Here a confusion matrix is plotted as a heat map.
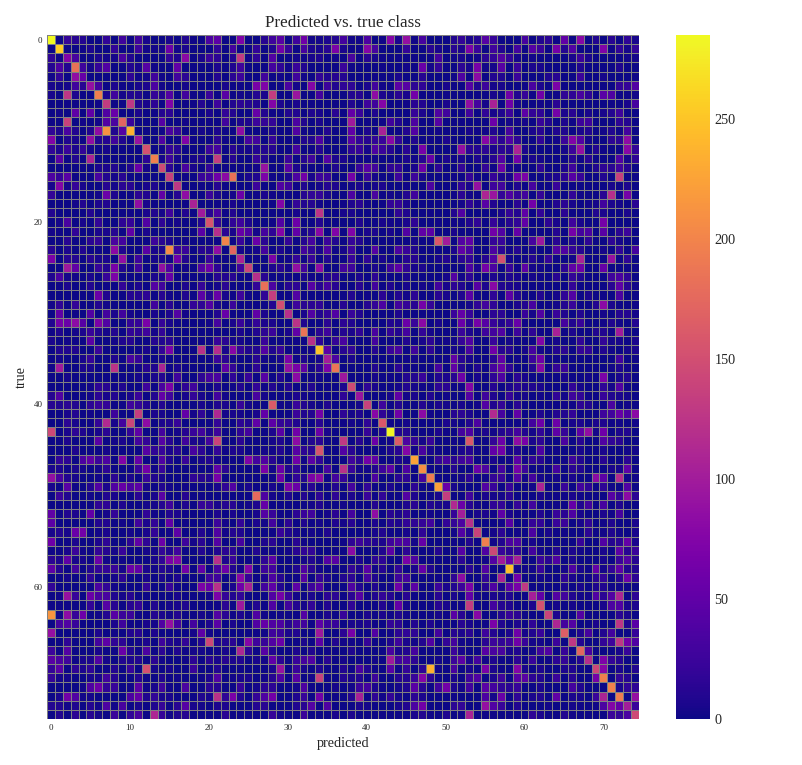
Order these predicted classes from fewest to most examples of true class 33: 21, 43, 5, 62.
43, 21, 5, 62
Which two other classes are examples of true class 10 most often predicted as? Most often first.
7, 42
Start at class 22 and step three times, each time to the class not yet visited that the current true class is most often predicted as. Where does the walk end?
53
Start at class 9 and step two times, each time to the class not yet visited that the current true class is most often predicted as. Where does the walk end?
24
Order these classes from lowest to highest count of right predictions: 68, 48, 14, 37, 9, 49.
37, 68, 14, 9, 48, 49
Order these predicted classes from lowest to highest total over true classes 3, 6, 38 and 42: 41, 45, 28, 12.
45, 41, 12, 28
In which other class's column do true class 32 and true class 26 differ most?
64
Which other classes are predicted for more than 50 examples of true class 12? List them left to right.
47, 52, 59, 67, 73
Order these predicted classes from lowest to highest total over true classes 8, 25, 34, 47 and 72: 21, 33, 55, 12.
33, 12, 55, 21
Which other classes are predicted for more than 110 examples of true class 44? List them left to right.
21, 37, 53
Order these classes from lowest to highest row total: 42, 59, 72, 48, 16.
16, 59, 42, 48, 72
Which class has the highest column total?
21
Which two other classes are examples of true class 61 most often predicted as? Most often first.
72, 2
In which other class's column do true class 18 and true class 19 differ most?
34
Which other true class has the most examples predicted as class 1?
36
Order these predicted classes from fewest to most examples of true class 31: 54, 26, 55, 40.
40, 26, 55, 54
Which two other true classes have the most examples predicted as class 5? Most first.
13, 11
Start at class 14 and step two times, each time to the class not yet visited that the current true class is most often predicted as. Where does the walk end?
56
